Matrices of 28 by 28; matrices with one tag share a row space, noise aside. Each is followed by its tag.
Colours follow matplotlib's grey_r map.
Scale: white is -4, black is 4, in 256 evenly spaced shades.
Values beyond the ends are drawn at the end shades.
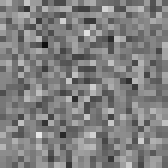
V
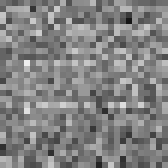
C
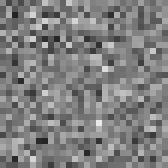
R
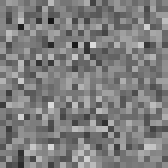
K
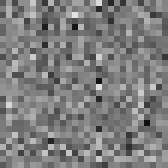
R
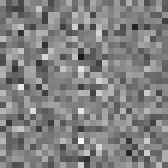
K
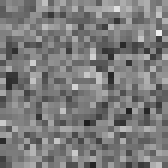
C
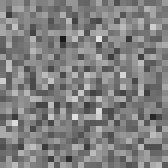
R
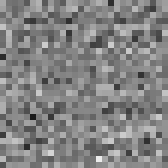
C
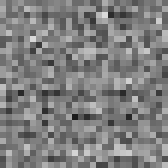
C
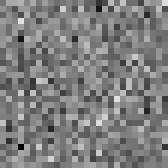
K
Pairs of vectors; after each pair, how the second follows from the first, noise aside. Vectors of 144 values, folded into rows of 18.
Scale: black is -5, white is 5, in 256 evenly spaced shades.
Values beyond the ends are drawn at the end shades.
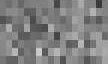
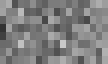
wrapped around, negated.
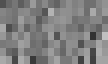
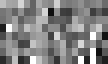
negated, scaled up.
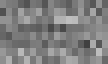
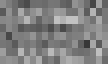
copied.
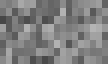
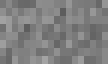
negated, shrunk.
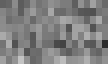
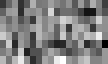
scaled up.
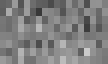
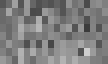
copied.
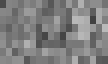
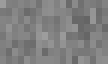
negated, shrunk.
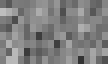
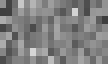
wrapped around, negated.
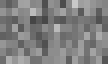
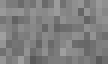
wrapped around, negated, shrunk.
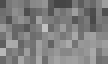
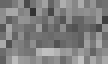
wrapped around, negated.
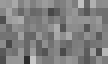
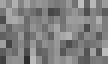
copied.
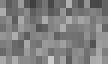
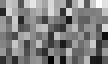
negated, scaled up.
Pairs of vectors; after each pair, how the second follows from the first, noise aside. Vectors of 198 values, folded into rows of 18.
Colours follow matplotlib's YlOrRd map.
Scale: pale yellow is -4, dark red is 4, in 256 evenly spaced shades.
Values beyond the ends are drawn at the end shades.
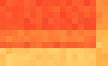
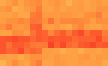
wrapped around, negated, shrunk.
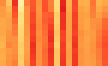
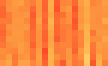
reversed, shrunk.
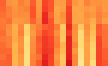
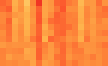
reversed, shrunk.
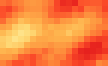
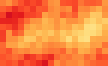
reversed.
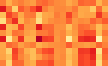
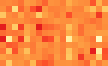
partly zeroed.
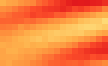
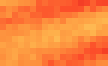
shrunk.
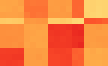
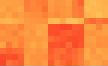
shrunk.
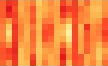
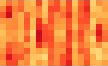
reversed, negated.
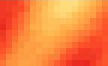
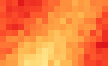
reversed.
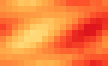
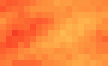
reversed, shrunk.
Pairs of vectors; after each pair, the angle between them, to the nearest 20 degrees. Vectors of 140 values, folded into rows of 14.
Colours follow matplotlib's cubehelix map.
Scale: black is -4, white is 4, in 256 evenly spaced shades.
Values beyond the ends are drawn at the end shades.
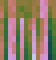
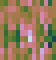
60 degrees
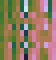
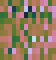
60 degrees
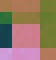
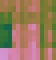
20 degrees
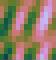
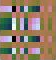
80 degrees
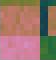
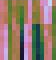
100 degrees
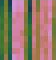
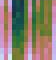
140 degrees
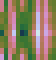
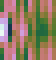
120 degrees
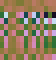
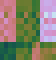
100 degrees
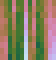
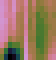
60 degrees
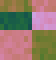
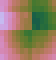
120 degrees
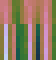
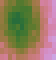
80 degrees
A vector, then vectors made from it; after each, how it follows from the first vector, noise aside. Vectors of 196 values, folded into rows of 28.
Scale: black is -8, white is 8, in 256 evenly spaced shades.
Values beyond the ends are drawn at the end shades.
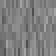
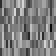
wrapped around, scaled up.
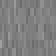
wrapped around, negated, shrunk.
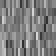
negated, scaled up.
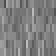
negated.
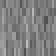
negated.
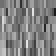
negated, scaled up.
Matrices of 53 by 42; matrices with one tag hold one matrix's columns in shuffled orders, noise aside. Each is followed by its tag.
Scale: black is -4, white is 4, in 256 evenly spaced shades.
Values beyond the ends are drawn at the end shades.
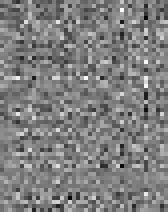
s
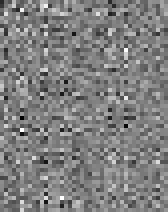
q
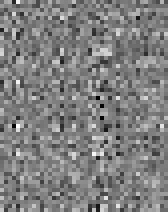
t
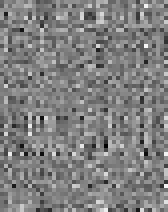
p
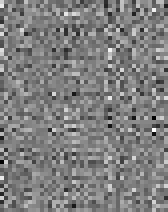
q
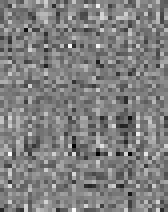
p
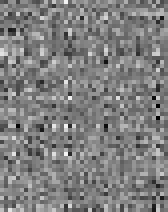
t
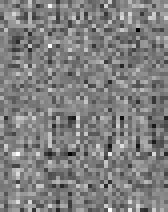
p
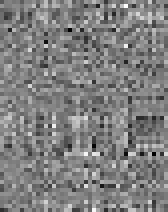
p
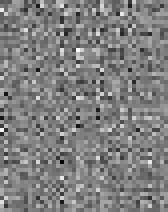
q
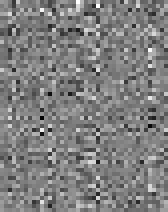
q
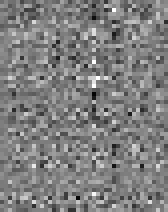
s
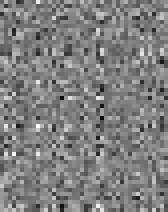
t
